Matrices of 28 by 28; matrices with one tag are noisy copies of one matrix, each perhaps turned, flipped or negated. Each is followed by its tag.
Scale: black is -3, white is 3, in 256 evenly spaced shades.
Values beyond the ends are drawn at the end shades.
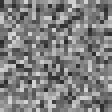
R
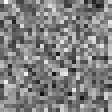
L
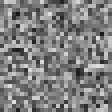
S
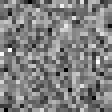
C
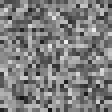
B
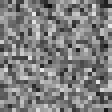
C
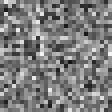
S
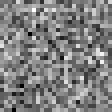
B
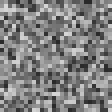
C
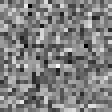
S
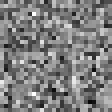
C
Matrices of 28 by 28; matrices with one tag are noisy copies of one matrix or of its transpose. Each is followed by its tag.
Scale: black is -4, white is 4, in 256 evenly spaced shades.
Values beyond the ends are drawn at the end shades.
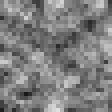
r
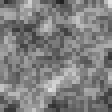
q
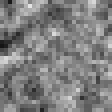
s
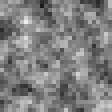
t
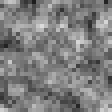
t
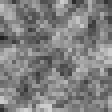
r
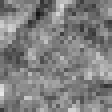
s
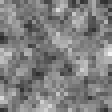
r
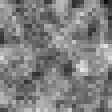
r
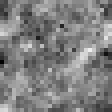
q
